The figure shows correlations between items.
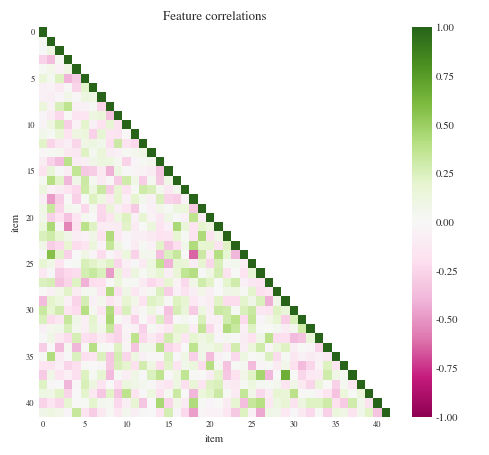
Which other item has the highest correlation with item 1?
24
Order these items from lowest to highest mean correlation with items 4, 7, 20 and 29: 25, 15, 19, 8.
8, 19, 25, 15
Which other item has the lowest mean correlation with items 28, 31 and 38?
15
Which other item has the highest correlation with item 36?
20
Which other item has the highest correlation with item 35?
1
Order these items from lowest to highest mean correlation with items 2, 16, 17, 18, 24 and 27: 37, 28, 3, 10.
3, 28, 37, 10
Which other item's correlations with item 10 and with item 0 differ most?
29
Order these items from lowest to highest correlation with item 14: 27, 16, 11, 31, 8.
16, 27, 11, 8, 31
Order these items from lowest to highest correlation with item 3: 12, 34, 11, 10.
10, 11, 12, 34
